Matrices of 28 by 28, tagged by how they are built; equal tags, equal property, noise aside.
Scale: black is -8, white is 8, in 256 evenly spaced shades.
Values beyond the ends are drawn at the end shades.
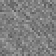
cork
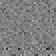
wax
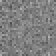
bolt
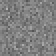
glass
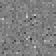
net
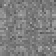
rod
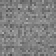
rod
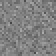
cork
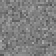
glass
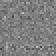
wax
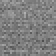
rod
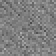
cork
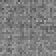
rod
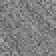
cork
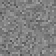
glass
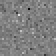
net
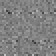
wax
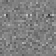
wax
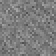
cork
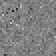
net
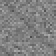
cork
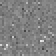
net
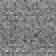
rod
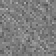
cork
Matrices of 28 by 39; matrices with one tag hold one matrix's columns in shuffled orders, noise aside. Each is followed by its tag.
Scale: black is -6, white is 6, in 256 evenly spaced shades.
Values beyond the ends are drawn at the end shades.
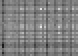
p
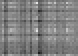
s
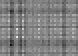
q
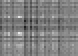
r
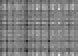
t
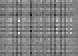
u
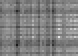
q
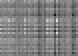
u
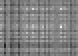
p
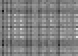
q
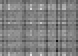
t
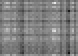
s
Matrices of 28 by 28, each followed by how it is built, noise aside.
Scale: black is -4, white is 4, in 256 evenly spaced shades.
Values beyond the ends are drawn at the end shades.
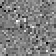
banded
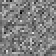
Hankel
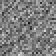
Hankel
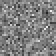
noise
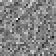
Hankel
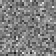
noise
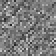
Hankel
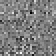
low rank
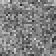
smooth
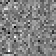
uneven columns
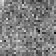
smooth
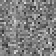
noise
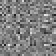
low rank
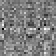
low rank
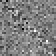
banded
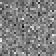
uneven columns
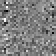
uneven columns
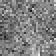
smooth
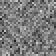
Hankel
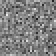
noise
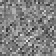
Hankel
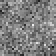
smooth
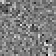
banded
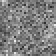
smooth
